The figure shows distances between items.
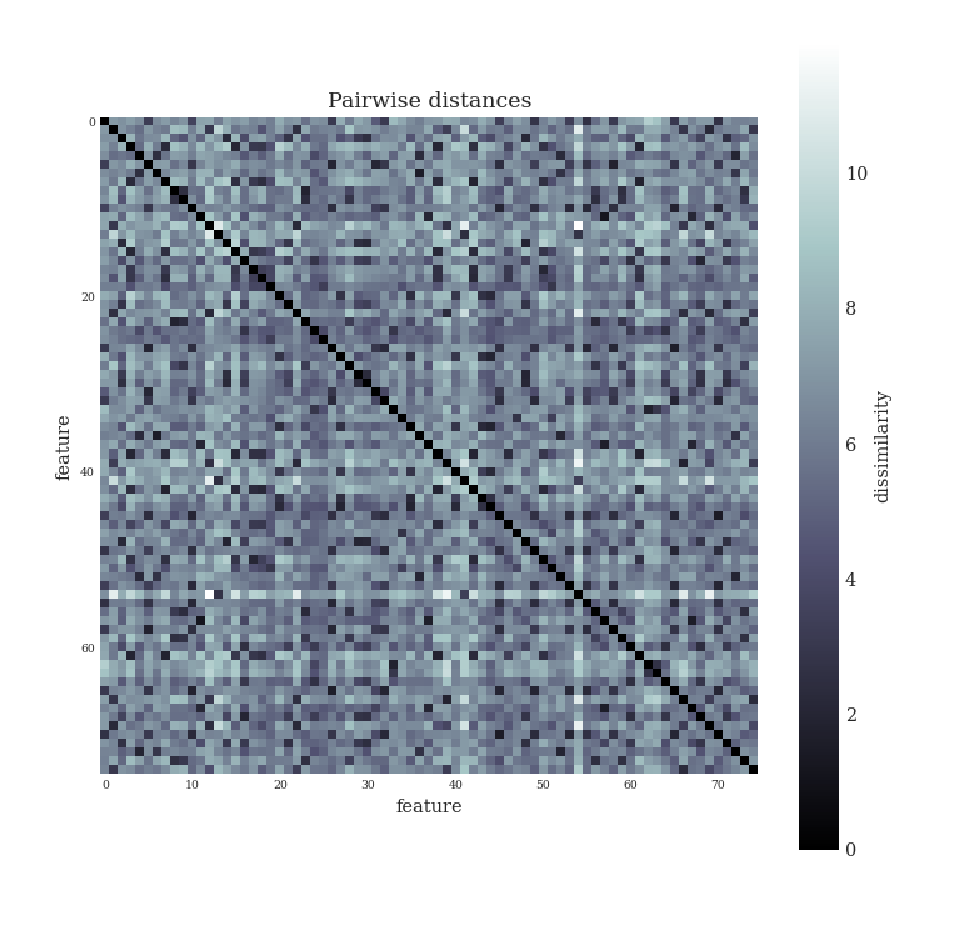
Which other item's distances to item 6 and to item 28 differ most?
36
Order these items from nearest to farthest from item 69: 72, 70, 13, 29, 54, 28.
70, 72, 29, 28, 13, 54
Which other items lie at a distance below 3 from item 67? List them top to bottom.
11, 37, 57
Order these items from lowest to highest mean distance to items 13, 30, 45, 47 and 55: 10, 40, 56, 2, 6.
10, 56, 2, 6, 40
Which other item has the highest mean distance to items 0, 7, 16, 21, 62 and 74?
54
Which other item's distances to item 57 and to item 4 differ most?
11
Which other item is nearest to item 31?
5
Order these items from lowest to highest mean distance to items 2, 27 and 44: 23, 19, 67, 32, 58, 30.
30, 23, 67, 19, 32, 58
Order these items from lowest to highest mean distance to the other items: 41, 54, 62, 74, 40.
74, 40, 62, 41, 54
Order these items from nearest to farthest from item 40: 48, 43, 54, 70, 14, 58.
43, 48, 14, 70, 58, 54
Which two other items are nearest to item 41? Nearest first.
13, 54
